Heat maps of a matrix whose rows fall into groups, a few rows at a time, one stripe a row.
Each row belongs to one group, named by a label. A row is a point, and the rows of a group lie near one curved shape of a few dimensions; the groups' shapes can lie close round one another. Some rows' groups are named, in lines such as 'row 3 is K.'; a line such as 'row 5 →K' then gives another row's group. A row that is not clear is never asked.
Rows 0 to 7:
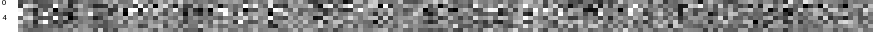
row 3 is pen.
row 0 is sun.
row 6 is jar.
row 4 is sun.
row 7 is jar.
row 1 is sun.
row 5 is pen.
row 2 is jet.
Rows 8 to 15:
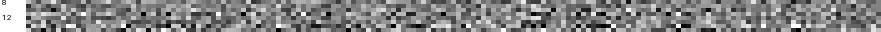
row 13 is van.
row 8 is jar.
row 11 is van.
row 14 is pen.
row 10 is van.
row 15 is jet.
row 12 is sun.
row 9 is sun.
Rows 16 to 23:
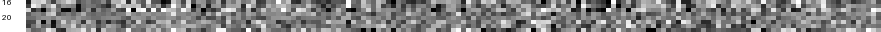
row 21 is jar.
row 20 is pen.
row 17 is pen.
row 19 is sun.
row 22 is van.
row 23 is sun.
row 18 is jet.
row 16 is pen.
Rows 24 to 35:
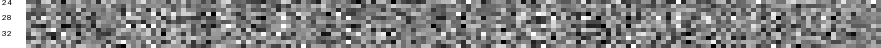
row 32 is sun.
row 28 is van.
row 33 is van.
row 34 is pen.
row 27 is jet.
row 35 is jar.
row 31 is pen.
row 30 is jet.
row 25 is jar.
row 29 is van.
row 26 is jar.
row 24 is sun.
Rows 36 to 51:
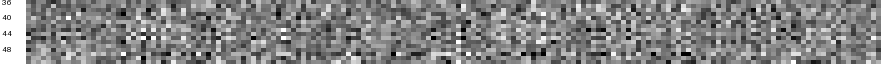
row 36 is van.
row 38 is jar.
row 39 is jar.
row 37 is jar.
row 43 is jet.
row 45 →jet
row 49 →pen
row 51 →sun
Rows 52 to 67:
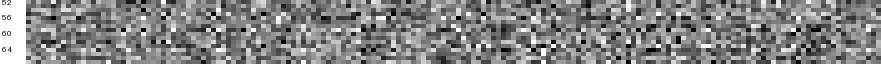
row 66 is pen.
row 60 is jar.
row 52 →van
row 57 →sun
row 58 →sun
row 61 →jar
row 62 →jar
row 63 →van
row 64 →sun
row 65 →jar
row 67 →jar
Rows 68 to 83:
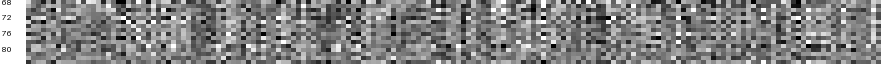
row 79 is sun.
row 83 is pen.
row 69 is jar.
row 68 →jet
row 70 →pen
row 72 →pen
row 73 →jet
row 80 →sun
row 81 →jar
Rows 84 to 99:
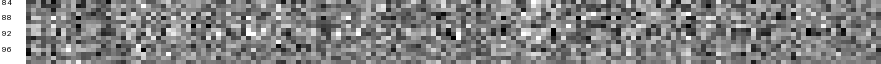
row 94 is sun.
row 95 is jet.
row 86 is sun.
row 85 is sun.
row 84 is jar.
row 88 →pen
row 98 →jar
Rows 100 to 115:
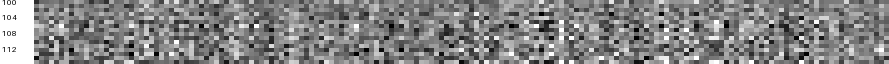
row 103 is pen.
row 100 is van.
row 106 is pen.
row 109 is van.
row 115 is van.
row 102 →van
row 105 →van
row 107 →van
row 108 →pen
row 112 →sun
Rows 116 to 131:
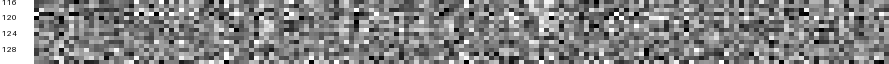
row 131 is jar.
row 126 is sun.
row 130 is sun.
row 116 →jet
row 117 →jet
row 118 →pen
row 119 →jet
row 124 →sun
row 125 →van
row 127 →pen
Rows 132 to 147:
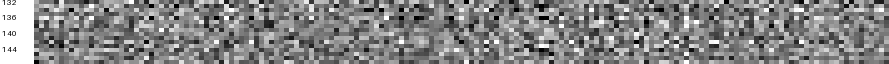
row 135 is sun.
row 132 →jar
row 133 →van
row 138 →van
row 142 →van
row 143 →jar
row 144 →pen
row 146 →jet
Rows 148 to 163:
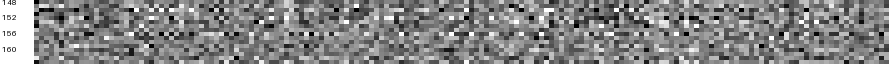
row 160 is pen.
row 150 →jet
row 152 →sun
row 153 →sun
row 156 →jar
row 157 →van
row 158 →van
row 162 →jar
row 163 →jet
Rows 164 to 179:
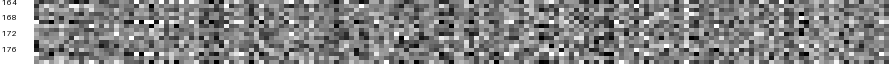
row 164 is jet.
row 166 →van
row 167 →pen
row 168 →sun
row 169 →jet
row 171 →jar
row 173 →pen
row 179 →van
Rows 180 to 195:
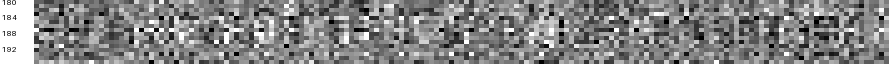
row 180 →jet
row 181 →sun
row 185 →sun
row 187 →jet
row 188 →sun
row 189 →sun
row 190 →jet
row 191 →pen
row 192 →van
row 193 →jar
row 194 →jar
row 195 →van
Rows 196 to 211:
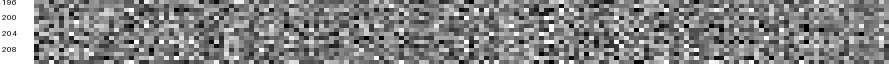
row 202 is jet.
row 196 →jet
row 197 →van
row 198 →van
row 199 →pen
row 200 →jet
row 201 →jet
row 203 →jar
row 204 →sun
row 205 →sun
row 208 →jet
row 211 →van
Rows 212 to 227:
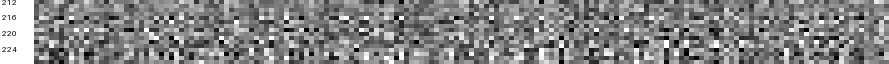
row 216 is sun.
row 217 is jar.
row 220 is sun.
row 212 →sun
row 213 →van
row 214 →van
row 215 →sun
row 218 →sun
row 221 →sun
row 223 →van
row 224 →van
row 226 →sun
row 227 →van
